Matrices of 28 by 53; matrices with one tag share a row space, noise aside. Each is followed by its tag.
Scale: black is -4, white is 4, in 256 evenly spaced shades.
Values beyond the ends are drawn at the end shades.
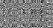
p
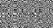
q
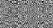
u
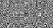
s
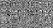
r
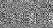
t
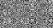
t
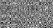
r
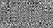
r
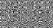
q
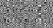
s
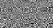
t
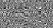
s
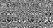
r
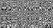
r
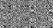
t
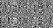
q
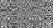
r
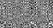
t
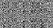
p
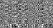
u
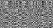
u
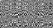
u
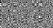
q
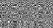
q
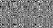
q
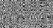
p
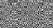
u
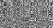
t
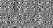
q
